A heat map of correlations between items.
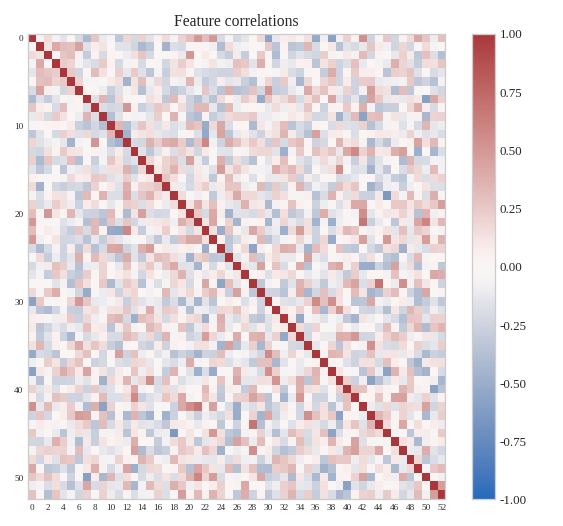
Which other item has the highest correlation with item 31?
39
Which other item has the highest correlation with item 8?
12
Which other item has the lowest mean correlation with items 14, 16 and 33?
47
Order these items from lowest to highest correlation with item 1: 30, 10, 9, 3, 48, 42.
48, 42, 10, 9, 30, 3
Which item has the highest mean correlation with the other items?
19
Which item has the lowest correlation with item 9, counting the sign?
42
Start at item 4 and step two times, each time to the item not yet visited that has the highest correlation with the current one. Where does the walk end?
30
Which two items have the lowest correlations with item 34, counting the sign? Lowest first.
32, 5
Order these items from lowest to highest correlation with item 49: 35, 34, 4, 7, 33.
4, 34, 7, 35, 33
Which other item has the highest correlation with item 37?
20
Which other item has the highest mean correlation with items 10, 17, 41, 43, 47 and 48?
13
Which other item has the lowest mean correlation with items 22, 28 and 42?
24
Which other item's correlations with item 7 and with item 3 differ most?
29
